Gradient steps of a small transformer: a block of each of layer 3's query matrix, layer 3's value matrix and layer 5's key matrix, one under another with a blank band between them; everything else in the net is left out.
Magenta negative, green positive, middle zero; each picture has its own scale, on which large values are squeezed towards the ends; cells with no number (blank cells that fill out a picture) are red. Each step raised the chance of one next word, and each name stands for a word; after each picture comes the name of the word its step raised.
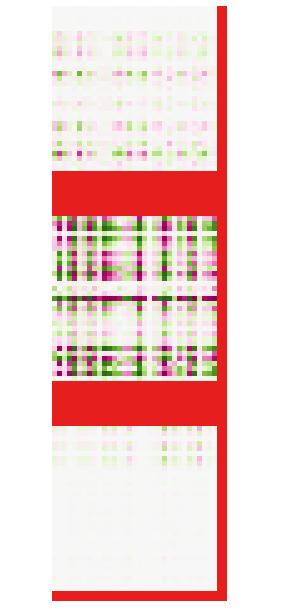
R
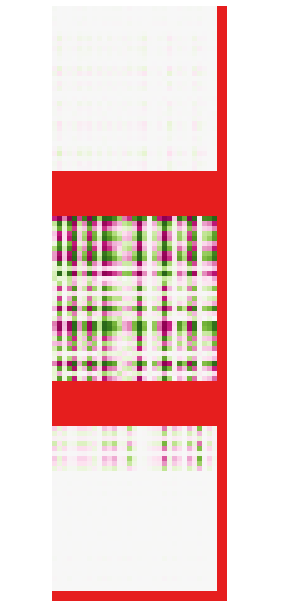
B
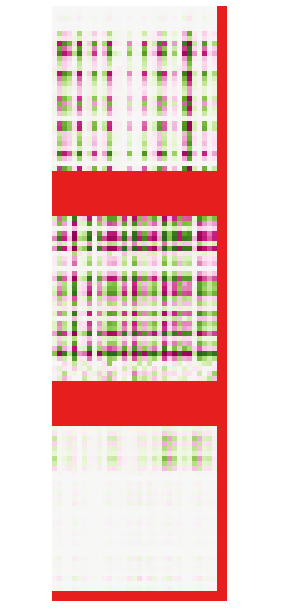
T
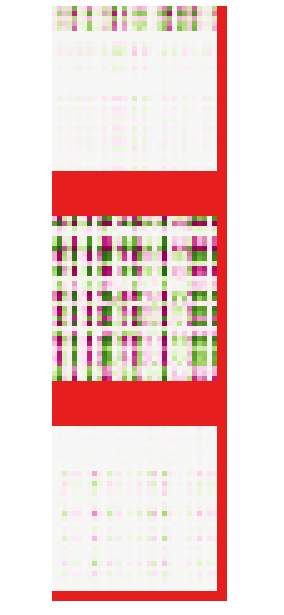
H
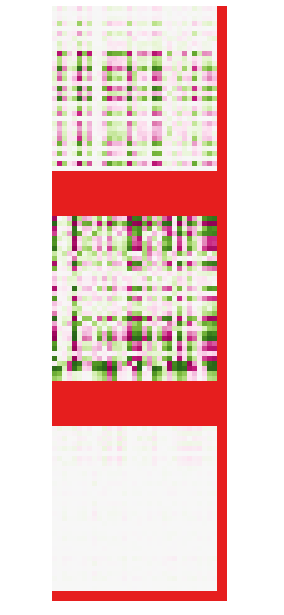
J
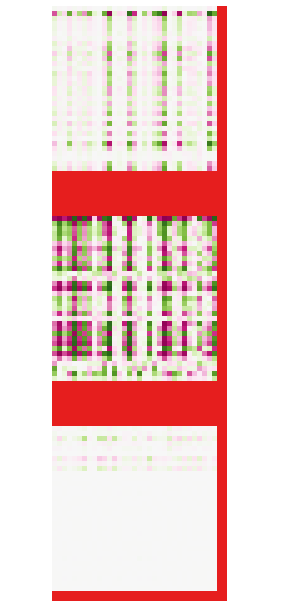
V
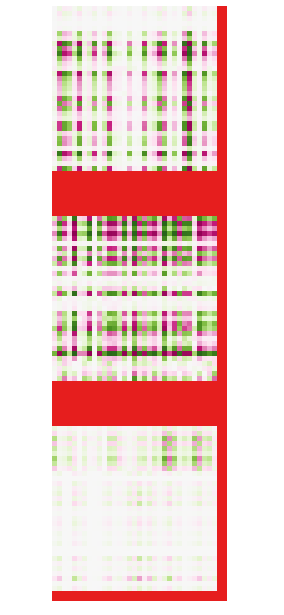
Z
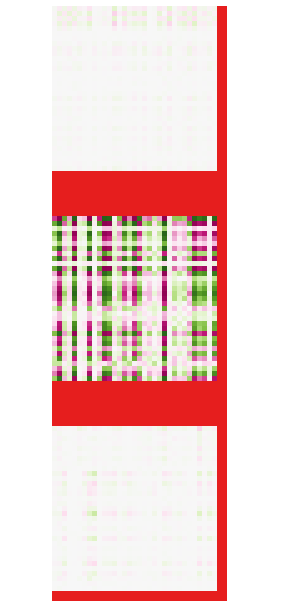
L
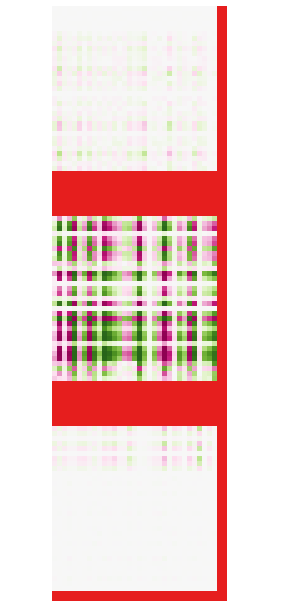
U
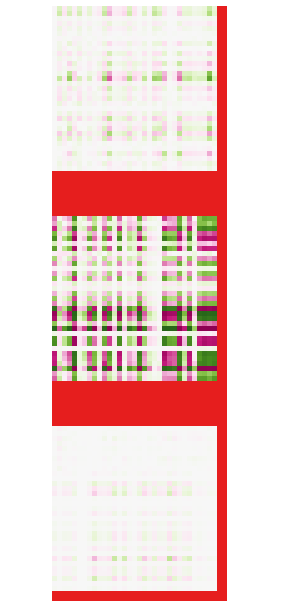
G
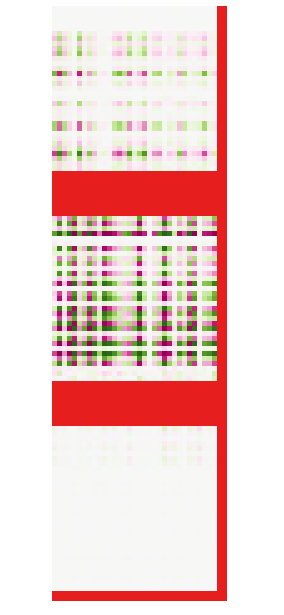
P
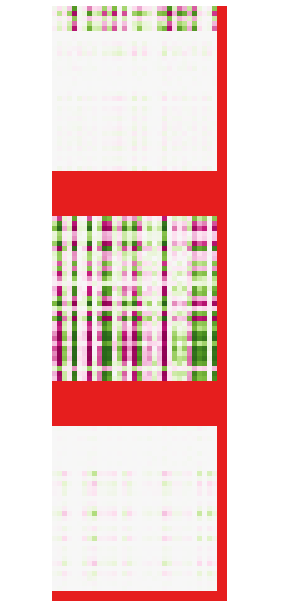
U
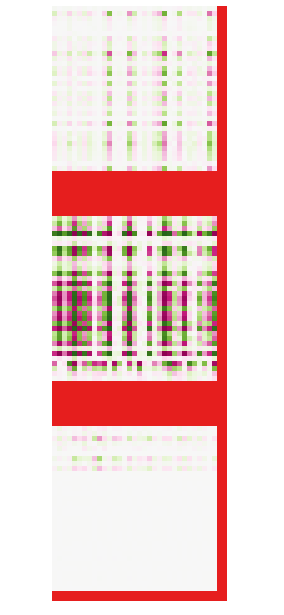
P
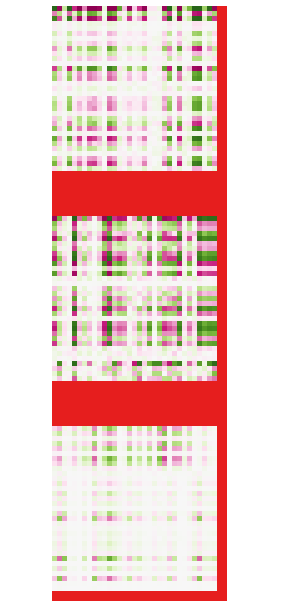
B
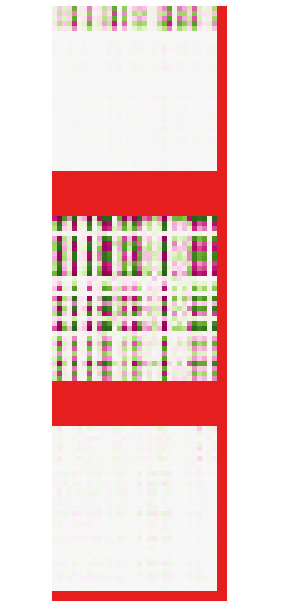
B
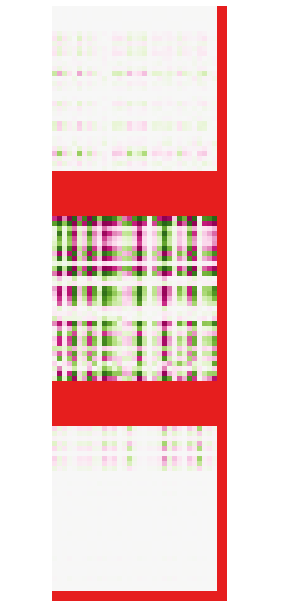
L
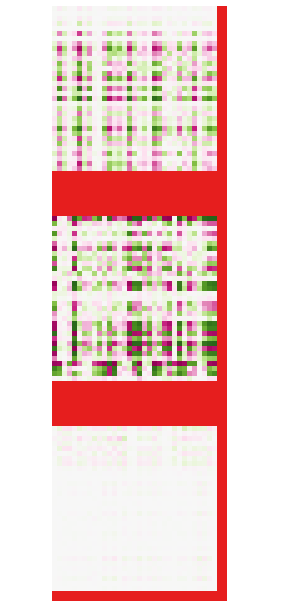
V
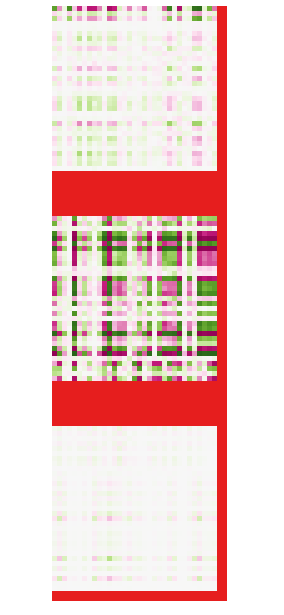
T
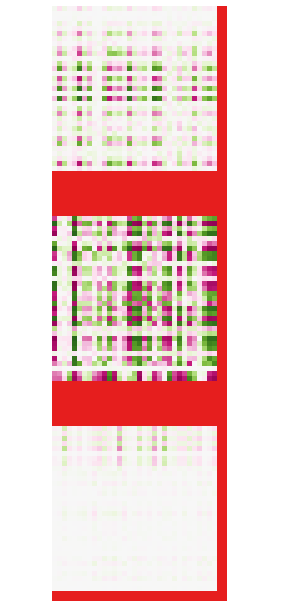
H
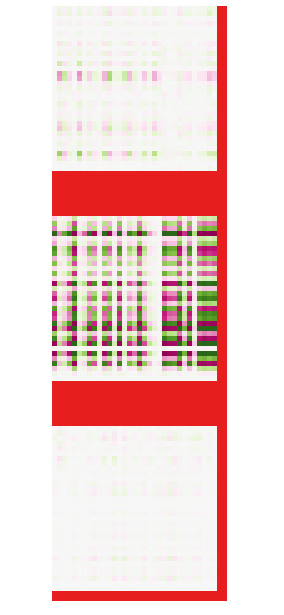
P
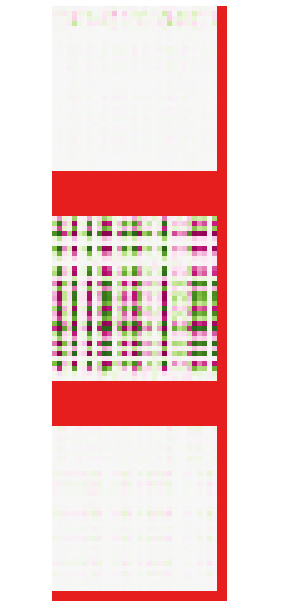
P
